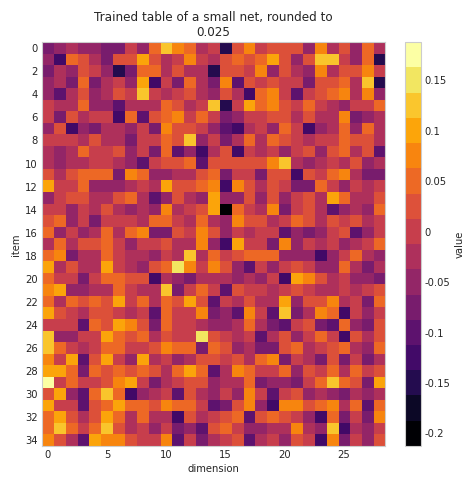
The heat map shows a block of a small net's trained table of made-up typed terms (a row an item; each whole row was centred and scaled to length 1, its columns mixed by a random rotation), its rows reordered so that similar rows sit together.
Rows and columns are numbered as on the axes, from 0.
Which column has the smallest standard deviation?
26
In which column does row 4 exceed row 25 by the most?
25
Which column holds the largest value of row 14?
14
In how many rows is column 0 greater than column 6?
19
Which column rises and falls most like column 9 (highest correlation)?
16
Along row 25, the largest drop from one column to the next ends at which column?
1
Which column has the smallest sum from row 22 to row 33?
27
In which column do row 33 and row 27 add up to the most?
5
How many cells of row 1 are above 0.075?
4
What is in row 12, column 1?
0
